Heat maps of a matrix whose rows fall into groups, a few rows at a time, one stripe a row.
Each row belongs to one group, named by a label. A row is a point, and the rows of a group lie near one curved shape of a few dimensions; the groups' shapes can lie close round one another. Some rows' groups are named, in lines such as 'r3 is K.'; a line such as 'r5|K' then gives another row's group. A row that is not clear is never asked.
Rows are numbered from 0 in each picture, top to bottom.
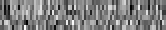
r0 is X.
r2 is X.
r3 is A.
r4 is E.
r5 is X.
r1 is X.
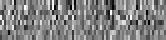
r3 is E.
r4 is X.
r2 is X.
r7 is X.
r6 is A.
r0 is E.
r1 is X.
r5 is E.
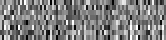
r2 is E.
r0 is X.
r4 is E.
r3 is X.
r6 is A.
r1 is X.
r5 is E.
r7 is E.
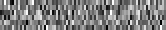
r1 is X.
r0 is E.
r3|X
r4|E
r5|X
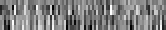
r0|X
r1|X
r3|X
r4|X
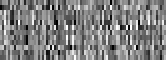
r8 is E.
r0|A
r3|E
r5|E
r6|E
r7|E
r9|X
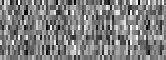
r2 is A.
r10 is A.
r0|E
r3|X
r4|X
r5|A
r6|E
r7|X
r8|E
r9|A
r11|E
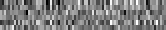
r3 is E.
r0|A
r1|A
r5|E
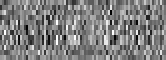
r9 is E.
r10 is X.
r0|X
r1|X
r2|E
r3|A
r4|A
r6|E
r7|A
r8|A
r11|E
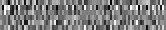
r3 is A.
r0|A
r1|E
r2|E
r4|A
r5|X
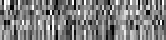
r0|E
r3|E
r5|X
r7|E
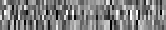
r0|E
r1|X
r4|A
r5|A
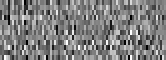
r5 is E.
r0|A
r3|X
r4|A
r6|E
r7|X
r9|X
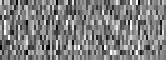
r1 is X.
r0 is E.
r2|E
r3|A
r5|E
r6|E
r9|A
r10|A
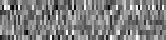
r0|E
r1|E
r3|A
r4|E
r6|E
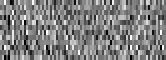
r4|A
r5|A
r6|X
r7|E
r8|A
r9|E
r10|A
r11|X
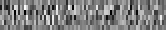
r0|X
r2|A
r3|X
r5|A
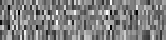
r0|X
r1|A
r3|X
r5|A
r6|X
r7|X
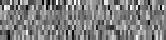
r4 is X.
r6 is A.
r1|E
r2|E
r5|E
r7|A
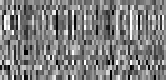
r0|E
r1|A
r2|E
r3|E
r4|E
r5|E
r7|E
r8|A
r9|A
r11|X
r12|E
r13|X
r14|A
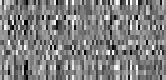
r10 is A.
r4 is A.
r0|E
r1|E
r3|A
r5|E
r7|E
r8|X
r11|X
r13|A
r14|A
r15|E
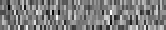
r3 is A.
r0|A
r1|A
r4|E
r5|X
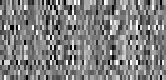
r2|E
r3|A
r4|A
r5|E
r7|X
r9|X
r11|X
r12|E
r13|A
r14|X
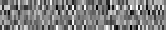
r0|X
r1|E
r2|X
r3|E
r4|E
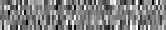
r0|A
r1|E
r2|A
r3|A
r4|E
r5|E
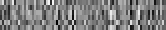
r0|X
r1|A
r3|X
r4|E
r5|X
